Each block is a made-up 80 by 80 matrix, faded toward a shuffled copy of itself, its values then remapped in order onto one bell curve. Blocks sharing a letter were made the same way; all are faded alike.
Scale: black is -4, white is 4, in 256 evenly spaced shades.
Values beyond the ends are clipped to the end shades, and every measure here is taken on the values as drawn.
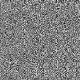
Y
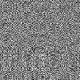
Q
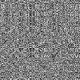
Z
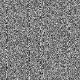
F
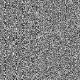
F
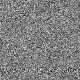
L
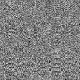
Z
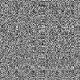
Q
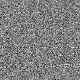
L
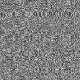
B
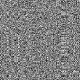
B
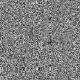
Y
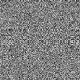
Z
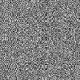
Z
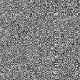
B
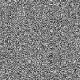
Z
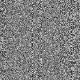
F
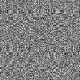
Z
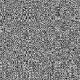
Z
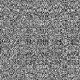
Q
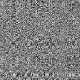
B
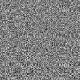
Z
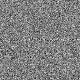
L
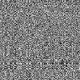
B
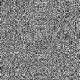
Z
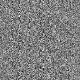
F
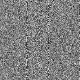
F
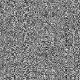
Y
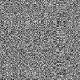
B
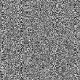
Y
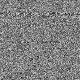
L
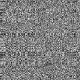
Q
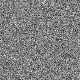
L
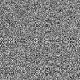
Z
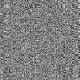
Q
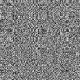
Q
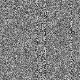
F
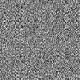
Z
